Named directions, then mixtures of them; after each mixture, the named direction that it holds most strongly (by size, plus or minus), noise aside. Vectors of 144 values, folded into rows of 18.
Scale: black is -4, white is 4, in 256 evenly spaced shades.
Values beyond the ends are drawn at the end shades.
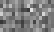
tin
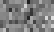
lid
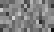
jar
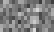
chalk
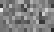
jar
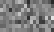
lid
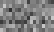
lid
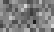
lid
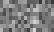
chalk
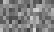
chalk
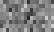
lid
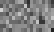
jar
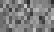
chalk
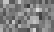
chalk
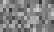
chalk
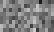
chalk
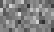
chalk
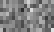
tin
